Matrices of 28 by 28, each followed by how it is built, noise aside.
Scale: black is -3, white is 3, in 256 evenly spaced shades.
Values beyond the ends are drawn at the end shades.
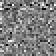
uneven rows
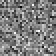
noise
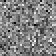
noise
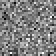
noise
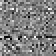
uneven rows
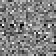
uneven rows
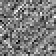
Hankel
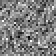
Hankel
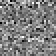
uneven rows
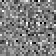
uneven rows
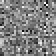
low rank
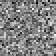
noise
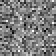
repeating rows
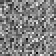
repeating rows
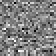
low rank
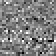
uneven rows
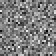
repeating rows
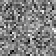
noise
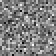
noise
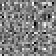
low rank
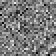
Hankel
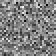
noise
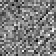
Hankel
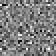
low rank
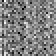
repeating rows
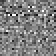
uneven rows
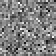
noise
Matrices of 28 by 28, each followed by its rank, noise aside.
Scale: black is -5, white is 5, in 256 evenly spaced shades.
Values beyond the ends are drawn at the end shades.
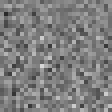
seven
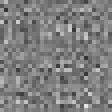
six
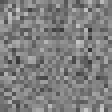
seven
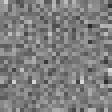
six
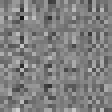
three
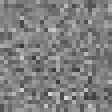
five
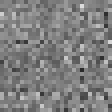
three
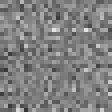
seven
